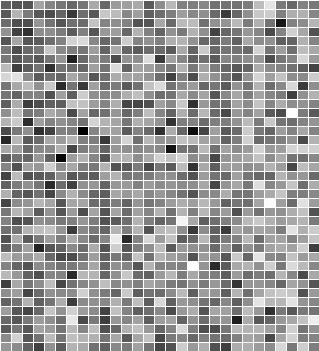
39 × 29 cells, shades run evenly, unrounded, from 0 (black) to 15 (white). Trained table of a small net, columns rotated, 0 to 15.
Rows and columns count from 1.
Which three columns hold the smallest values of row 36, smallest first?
22, 10, 8
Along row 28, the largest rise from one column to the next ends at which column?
11
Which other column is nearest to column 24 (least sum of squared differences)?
17
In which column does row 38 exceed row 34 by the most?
7
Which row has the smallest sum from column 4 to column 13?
15
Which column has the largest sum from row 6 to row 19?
24
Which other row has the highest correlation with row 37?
25
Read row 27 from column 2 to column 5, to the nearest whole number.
10 5 7 9
